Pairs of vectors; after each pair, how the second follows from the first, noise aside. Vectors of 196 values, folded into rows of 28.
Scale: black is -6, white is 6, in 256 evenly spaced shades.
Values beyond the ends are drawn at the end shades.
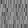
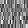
reversed, negated, scaled up.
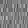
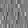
wrapped around, partly zeroed.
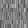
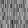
reversed, negated.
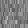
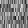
reversed, scaled up.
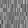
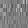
partly zeroed.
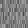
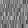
reversed, negated.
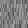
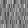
reversed, negated.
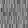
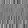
partly zeroed.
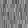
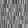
copied.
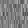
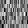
reversed, negated, scaled up.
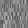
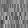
copied.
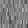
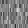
wrapped around, negated.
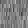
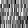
negated, scaled up.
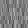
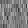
wrapped around, negated.
